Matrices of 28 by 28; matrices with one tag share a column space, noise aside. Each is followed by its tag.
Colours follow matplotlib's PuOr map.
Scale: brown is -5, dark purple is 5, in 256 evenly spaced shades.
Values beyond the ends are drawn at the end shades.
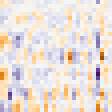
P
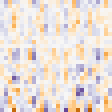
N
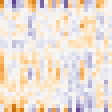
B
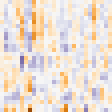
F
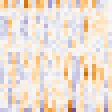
B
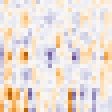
P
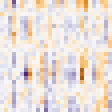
B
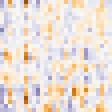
N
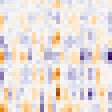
P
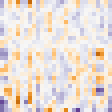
N
